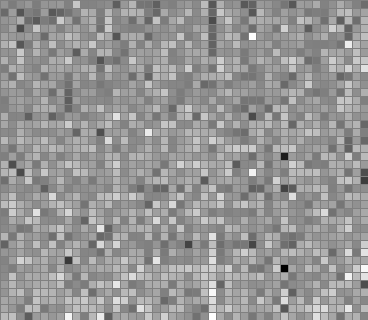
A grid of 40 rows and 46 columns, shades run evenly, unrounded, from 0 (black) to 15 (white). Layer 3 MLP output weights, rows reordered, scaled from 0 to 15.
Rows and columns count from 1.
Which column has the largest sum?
44
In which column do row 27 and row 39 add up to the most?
41
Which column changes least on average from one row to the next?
38
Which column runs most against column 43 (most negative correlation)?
22
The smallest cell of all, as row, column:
34, 36
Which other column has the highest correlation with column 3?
20
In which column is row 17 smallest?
13
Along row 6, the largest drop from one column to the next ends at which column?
3
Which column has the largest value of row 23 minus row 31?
24
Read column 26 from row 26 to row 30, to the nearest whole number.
10 9 12 9 9
